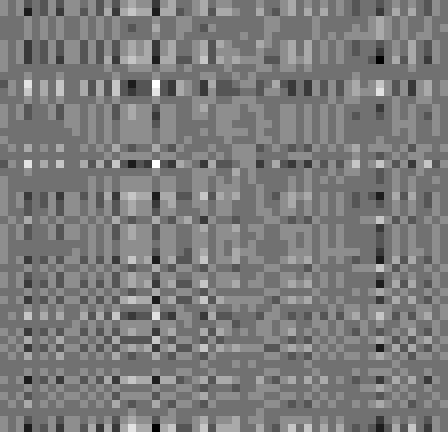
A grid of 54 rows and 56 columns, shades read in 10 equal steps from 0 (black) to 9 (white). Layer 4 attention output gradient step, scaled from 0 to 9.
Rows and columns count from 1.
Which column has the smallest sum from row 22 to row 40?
48
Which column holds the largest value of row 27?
17
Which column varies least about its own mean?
5
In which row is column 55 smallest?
21
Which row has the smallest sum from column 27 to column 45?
12
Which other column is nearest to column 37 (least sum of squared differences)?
52
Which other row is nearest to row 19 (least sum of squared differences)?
45
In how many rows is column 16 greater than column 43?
7
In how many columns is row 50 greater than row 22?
23
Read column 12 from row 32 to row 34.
5 5 4
